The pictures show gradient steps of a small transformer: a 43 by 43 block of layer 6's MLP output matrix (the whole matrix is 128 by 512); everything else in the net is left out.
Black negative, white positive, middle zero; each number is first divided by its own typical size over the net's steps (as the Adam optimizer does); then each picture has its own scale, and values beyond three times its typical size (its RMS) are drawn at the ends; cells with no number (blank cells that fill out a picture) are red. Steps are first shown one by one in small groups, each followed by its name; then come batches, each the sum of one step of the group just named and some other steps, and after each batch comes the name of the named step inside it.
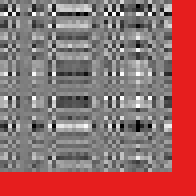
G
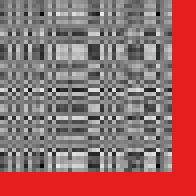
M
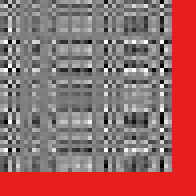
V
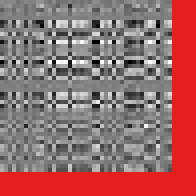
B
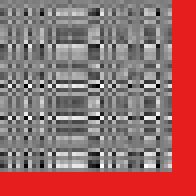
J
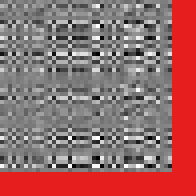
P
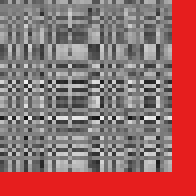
J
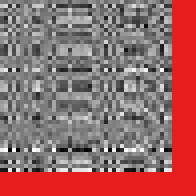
V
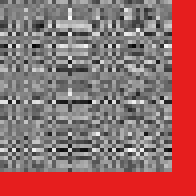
B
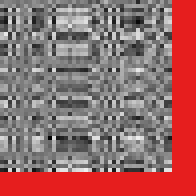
P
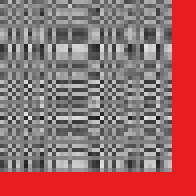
J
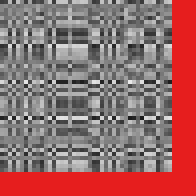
J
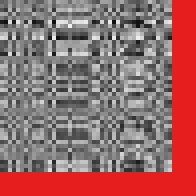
G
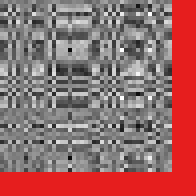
G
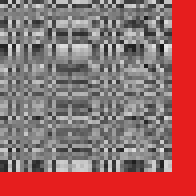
V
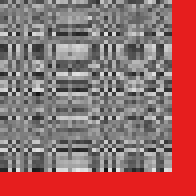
M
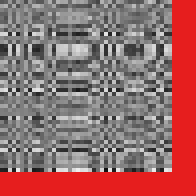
M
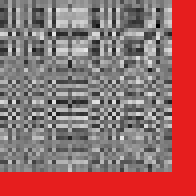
B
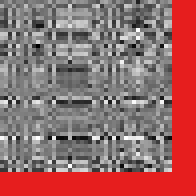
P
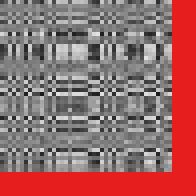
M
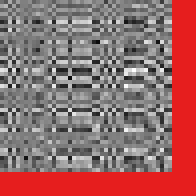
V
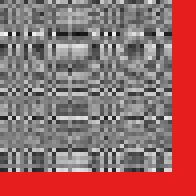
M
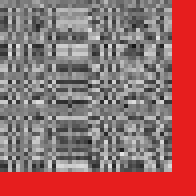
J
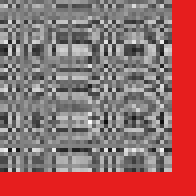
V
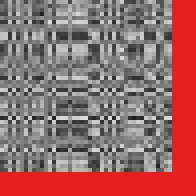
M
